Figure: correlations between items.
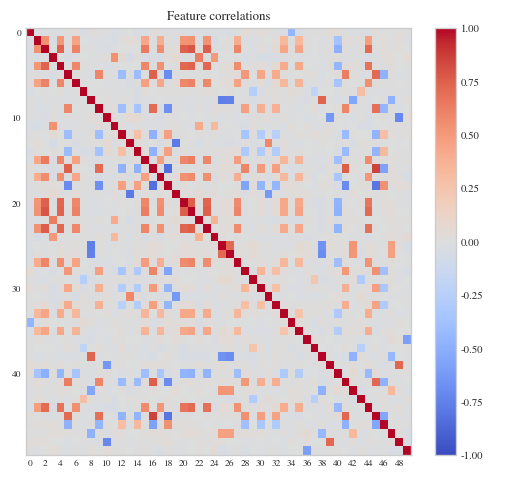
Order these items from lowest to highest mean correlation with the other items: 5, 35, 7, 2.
7, 5, 35, 2
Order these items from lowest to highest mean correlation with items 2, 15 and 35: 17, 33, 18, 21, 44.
18, 33, 17, 44, 21
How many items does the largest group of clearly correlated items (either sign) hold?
14
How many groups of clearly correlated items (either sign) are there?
9
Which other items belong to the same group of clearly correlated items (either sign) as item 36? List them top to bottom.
49
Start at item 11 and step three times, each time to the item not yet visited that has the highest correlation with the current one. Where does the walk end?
24
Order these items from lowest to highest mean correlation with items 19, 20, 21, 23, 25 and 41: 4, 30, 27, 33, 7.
7, 30, 33, 27, 4
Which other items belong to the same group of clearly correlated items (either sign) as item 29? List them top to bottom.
7, 37, 43
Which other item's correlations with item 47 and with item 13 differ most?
19
